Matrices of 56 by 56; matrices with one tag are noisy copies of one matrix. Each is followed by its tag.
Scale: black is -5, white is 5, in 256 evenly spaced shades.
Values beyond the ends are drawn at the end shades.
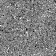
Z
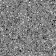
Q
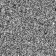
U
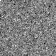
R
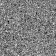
U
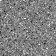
R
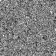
Q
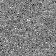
Z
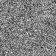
Z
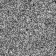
Z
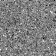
Q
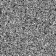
U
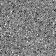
U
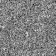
Z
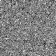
R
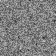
Q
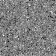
Q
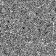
U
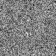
Z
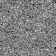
Z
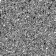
R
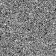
U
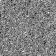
R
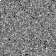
R
